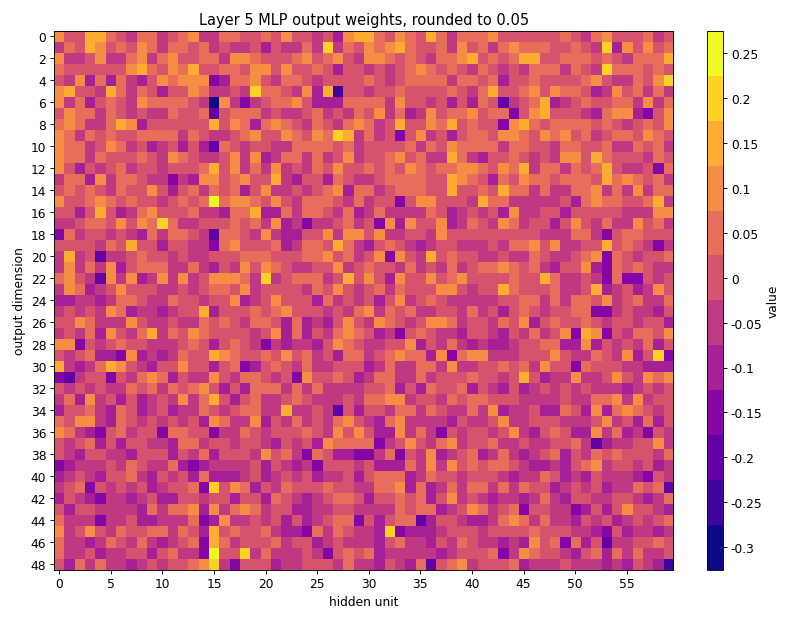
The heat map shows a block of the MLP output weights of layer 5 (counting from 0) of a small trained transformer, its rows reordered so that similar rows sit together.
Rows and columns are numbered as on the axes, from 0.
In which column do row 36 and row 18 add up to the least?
15
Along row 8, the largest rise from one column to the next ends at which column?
44
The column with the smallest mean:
4
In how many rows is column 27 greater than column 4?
26
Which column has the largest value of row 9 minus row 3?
27
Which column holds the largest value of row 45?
32
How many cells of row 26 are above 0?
18
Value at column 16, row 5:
-0.05
